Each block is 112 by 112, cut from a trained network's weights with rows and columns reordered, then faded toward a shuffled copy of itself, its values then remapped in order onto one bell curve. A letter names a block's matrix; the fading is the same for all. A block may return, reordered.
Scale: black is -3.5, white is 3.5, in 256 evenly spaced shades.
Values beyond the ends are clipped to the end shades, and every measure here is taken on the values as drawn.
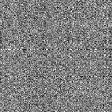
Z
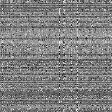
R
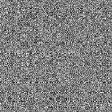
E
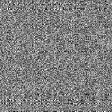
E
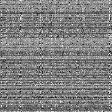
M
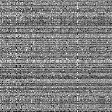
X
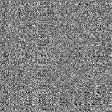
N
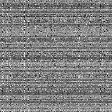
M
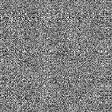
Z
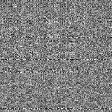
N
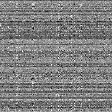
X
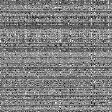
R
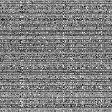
R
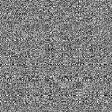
N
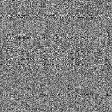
E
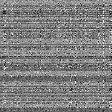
M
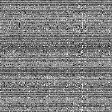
M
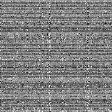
M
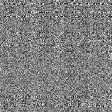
N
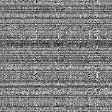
X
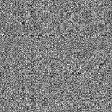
Z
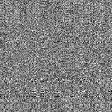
Z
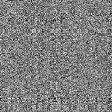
Z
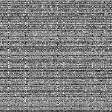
X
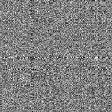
Z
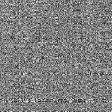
N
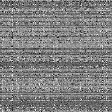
R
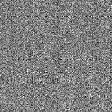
Z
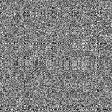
Z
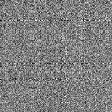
Z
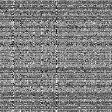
R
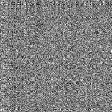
Z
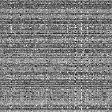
X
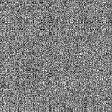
Z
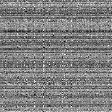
X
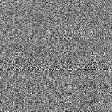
E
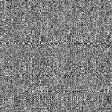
N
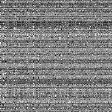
X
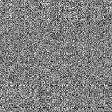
Z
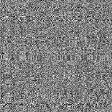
E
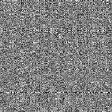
N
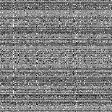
M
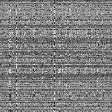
R
